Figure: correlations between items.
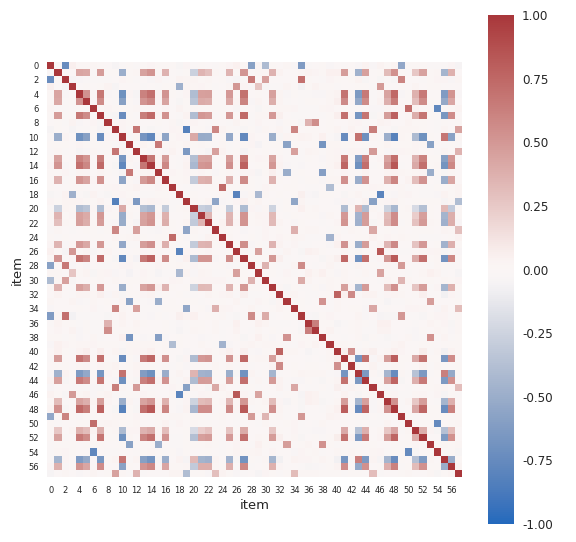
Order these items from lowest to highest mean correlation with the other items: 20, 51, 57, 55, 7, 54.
55, 20, 54, 57, 51, 7
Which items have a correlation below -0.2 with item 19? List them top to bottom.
9, 12, 23, 34, 45, 57
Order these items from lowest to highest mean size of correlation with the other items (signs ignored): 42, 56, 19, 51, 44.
42, 19, 51, 56, 44
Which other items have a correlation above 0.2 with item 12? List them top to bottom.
9, 23, 34, 45, 57
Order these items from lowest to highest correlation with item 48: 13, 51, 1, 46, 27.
46, 51, 1, 13, 27
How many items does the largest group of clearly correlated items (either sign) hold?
23
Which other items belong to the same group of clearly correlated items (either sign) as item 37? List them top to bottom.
8, 36
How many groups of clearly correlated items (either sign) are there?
9
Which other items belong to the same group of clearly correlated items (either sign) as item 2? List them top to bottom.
0, 28, 30, 35, 49
